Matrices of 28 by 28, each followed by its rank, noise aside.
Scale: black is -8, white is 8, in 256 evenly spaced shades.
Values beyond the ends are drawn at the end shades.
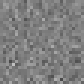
six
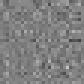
four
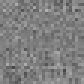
six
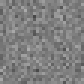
six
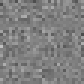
six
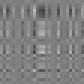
one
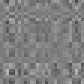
two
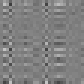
one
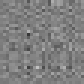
four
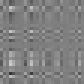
one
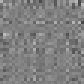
three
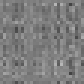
three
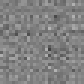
four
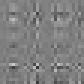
two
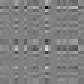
one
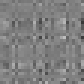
two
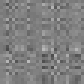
two
